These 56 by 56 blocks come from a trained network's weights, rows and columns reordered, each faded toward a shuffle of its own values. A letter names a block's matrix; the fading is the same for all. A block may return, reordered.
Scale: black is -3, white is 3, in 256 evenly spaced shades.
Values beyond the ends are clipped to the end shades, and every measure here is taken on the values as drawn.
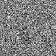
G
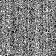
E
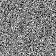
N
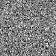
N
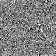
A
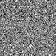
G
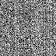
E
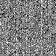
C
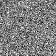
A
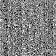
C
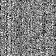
E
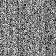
E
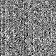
E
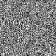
G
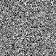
A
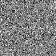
N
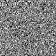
N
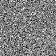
A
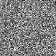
G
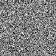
N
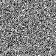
A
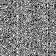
C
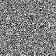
N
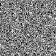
A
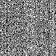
E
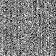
C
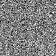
N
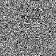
G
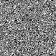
N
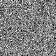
A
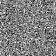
N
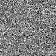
A
